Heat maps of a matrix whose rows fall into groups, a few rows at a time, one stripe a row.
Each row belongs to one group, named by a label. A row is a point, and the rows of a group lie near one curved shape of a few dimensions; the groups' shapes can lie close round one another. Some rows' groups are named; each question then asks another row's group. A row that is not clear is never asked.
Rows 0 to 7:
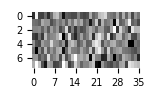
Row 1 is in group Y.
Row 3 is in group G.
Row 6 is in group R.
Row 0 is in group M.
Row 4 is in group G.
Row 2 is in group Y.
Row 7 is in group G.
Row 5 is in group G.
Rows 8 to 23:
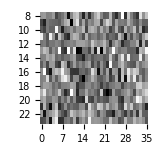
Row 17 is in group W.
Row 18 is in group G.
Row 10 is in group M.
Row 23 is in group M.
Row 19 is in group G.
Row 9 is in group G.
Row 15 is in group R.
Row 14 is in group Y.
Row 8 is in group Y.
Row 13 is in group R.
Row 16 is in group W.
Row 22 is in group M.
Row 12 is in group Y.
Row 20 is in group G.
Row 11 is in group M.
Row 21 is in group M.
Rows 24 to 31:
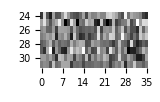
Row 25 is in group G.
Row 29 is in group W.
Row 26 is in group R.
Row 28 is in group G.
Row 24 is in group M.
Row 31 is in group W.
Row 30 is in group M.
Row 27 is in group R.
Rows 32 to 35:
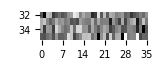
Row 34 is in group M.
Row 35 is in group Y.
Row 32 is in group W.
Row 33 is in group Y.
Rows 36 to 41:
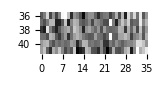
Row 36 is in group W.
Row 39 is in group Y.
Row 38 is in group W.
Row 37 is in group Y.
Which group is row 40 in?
G
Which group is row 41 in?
G
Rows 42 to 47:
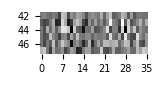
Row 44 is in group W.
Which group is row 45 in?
Y
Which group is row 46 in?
G
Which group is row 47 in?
G
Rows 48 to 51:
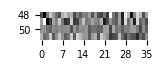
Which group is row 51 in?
M
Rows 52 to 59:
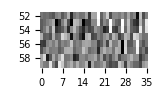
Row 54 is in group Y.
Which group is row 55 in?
G
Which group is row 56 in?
Y
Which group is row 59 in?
M
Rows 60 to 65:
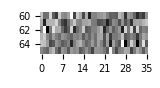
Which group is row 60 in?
M
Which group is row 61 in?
M
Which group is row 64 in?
Y
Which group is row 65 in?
Y
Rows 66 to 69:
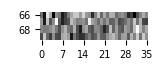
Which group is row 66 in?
W
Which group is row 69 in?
M
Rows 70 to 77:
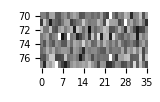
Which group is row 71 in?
M
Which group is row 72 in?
M
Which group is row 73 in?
R
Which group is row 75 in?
W
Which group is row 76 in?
Y
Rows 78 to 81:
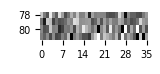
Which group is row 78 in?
M
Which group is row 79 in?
W
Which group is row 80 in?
Y
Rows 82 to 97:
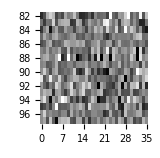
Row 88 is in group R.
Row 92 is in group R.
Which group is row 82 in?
Y
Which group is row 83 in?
G
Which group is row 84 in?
M
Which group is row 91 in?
M
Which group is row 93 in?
G
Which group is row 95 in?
M
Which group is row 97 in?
M
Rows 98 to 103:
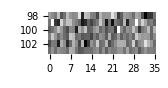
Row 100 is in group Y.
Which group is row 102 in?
M
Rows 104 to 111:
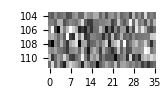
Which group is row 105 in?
Y
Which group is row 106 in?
W
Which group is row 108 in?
G
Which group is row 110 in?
M
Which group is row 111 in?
M
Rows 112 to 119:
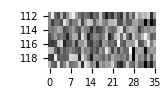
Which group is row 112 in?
W
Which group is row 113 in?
M
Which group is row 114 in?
R
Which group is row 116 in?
Y
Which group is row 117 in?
Y
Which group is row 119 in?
M
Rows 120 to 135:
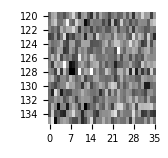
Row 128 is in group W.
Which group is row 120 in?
W
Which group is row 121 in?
R
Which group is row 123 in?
M
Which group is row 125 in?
Y
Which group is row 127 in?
M
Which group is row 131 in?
W
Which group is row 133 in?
M
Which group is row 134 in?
M
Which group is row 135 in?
W
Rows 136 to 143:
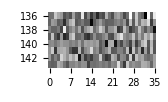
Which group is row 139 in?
M
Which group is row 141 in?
W
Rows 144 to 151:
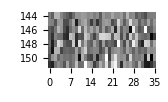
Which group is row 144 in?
W
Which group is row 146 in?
Y
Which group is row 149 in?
W
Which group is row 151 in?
G
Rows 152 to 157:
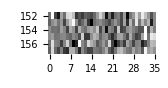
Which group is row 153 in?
W
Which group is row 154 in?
R
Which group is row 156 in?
G
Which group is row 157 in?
M
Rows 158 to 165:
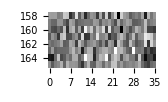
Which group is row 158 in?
R
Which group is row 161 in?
M
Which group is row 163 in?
M
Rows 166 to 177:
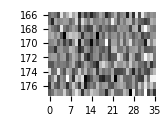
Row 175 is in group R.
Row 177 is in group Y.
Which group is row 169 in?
M
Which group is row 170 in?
R
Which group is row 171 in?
G
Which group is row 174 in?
M
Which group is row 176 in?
M
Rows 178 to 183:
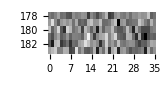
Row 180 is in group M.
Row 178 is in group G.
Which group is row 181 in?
G
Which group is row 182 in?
W
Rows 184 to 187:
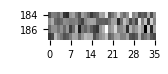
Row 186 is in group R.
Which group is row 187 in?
G
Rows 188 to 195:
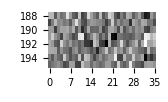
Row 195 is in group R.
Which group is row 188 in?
G
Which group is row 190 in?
G
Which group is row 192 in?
G
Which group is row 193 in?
R
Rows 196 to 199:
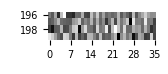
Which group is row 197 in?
Y
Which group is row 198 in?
G
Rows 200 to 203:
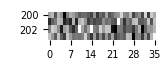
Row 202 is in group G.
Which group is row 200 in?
M
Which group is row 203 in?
M
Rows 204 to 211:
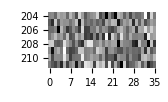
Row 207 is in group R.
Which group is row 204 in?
R
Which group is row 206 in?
M
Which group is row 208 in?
Y
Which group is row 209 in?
M
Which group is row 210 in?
M
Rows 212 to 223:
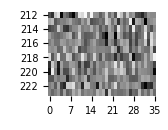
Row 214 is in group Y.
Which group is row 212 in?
W
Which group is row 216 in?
R
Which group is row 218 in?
M
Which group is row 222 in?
M
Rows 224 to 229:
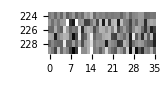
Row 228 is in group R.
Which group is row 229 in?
W
